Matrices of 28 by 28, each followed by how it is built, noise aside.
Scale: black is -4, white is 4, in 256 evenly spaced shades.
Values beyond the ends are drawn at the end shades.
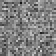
blocks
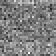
blocks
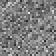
Hankel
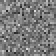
repeating rows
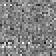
uneven rows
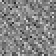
Toeplitz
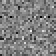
uneven rows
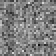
blocks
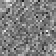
Hankel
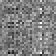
low rank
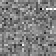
uneven rows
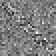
banded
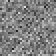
Hankel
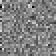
low rank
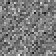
Hankel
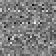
uneven rows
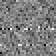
uneven rows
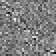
banded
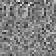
low rank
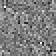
banded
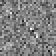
banded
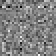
low rank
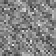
Toeplitz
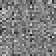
low rank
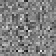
low rank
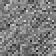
Hankel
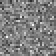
repeating rows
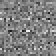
uneven rows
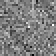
Toeplitz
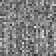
blocks
